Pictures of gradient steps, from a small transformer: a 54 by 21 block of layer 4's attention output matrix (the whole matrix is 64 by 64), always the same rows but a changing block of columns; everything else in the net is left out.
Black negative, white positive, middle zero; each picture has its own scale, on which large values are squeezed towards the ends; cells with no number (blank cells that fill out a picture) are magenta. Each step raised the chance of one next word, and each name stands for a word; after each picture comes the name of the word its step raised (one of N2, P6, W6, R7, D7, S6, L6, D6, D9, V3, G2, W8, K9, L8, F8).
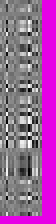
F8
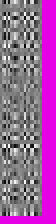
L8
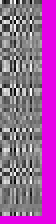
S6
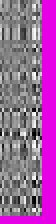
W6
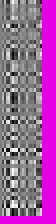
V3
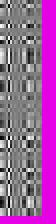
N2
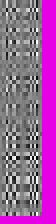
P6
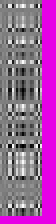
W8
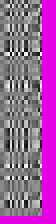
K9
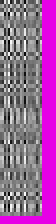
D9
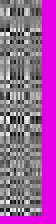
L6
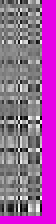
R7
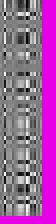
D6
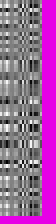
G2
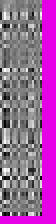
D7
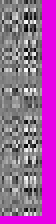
S6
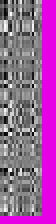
L6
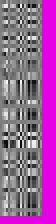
G2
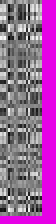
L6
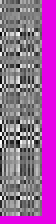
F8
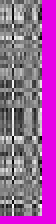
D7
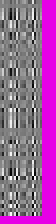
D7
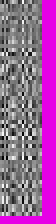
W6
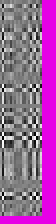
F8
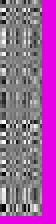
R7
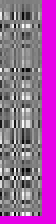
D7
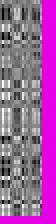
D7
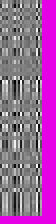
G2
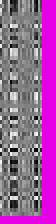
V3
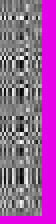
S6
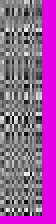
L6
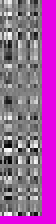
L8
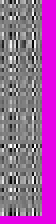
L8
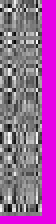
R7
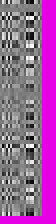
L8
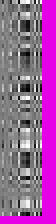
K9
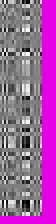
K9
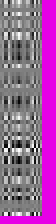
L8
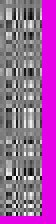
D7
